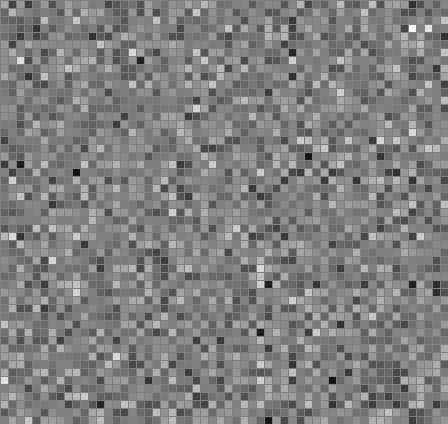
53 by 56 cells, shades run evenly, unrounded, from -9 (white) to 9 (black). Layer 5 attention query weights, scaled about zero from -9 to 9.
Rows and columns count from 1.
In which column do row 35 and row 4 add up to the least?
52
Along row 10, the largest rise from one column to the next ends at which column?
37
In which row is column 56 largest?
5
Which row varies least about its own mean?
28
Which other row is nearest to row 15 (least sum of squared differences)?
35
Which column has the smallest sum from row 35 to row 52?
33
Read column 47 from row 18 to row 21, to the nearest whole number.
5 -3 0 -2
